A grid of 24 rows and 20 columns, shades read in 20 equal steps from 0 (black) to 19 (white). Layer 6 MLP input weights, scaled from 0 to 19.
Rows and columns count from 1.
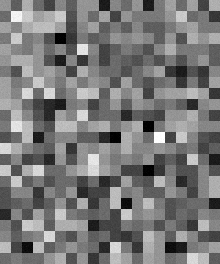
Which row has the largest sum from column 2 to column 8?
2
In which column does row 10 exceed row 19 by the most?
20
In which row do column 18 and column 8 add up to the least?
18
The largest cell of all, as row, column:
13, 15
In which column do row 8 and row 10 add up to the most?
1
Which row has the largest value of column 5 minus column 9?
22
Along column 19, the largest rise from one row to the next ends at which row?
9
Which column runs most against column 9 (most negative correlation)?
14
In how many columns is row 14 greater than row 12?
7
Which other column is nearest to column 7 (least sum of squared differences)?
19
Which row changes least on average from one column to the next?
3
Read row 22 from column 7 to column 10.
6 10 7 8
